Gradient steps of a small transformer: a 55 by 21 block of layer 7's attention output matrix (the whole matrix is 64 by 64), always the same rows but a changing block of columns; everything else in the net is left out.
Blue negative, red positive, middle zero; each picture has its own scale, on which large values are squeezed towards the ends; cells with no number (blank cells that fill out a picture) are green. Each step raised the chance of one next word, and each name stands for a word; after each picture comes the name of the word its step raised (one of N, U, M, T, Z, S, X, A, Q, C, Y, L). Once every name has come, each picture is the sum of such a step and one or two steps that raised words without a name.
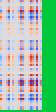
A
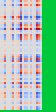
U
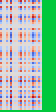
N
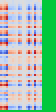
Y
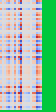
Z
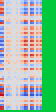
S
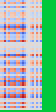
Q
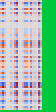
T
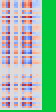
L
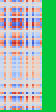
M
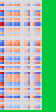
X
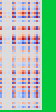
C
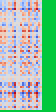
Z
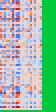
Z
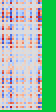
C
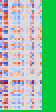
A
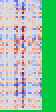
C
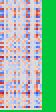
Z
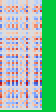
Q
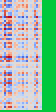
U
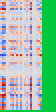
S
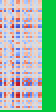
Q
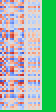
N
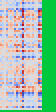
Z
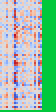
Q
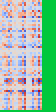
A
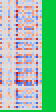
Q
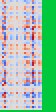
Q
